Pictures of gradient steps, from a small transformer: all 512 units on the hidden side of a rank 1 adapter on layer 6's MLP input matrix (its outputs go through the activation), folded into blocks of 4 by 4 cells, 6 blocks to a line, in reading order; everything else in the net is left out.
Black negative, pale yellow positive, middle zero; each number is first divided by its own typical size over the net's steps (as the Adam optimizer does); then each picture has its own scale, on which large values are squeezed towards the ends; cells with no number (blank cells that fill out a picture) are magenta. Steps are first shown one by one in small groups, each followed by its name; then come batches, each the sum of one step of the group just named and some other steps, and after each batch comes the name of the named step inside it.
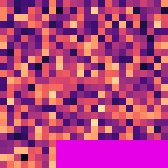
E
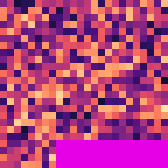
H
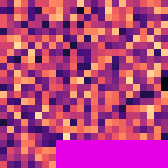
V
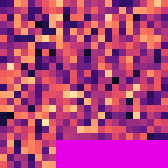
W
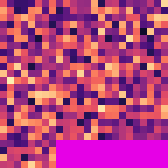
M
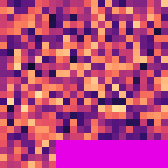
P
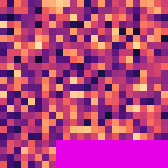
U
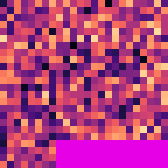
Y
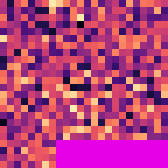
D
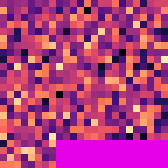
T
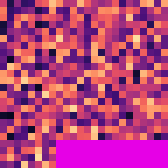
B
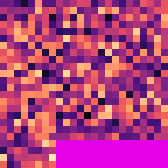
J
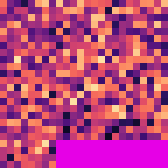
P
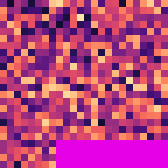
D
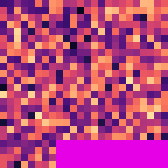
V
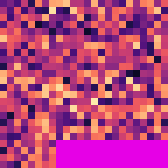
D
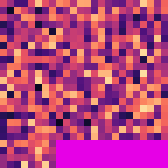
B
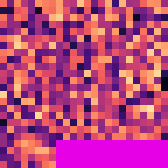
V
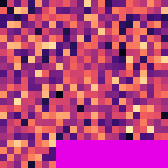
T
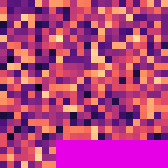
B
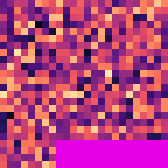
W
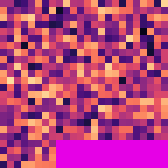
M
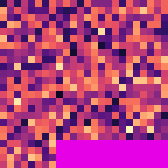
T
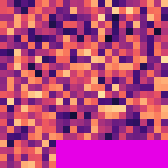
P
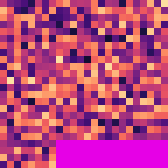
M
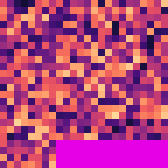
H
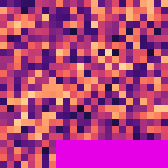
H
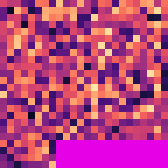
V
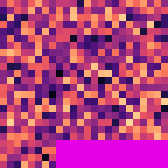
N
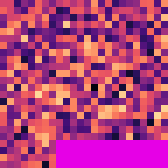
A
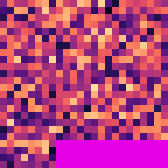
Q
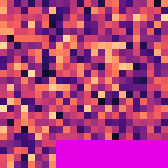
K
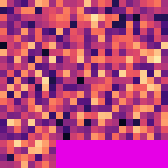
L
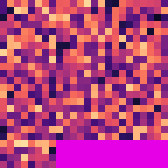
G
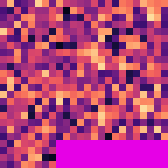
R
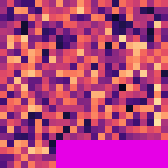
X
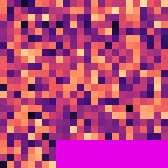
X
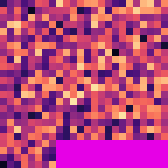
Q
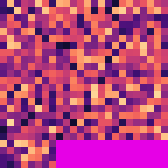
Q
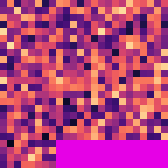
R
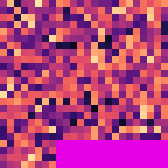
R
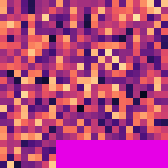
K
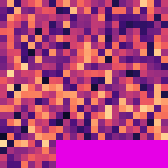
A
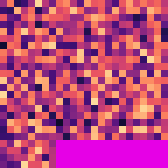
L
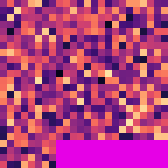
N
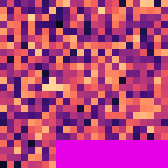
K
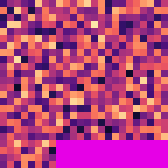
G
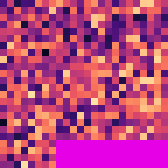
L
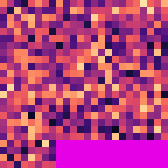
R
